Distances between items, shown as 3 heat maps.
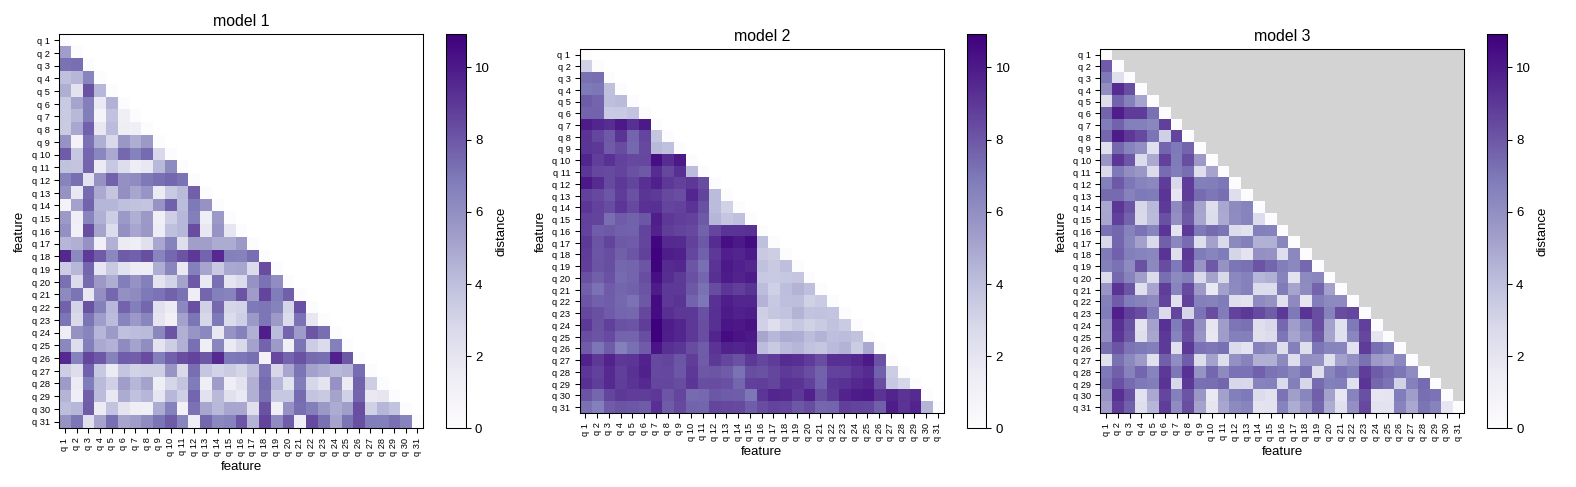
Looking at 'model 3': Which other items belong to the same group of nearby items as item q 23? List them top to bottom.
q 6, q 8
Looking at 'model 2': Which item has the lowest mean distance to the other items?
q 21
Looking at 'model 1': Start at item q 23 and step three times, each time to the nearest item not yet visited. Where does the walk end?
q 9
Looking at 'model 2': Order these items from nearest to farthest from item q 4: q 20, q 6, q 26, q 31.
q 6, q 26, q 20, q 31
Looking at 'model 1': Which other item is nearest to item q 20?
q 25
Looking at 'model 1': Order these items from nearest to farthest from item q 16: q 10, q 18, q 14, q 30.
q 10, q 30, q 14, q 18
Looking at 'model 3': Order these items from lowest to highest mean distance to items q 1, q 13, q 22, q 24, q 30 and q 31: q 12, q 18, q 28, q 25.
q 25, q 18, q 12, q 28
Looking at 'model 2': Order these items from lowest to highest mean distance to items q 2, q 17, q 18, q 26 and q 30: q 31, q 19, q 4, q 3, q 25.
q 19, q 25, q 31, q 4, q 3
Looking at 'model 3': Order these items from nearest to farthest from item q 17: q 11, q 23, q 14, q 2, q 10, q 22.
q 11, q 14, q 10, q 22, q 23, q 2
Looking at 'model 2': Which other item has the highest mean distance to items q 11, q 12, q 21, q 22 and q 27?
q 7
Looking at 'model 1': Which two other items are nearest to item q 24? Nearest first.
q 1, q 14
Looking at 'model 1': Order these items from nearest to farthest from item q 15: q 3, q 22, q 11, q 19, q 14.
q 22, q 11, q 19, q 14, q 3
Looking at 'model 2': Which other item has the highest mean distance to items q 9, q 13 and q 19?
q 10
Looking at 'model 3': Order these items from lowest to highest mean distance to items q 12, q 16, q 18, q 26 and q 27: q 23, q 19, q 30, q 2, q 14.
q 14, q 30, q 19, q 2, q 23
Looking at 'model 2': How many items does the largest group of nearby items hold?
11
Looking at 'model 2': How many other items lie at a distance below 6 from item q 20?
10
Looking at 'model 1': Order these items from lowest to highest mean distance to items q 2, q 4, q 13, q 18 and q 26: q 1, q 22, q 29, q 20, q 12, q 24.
q 29, q 20, q 22, q 1, q 24, q 12
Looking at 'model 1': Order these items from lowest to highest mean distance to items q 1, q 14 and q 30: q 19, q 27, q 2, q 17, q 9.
q 19, q 27, q 17, q 2, q 9
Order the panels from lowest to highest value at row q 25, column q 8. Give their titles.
model 1, model 3, model 2
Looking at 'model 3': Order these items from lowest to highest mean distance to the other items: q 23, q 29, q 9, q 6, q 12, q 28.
q 9, q 12, q 29, q 28, q 23, q 6
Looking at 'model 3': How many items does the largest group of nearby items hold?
9
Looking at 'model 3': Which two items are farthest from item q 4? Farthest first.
q 2, q 6
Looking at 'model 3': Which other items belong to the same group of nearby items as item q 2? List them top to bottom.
q 3
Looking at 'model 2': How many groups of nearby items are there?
8
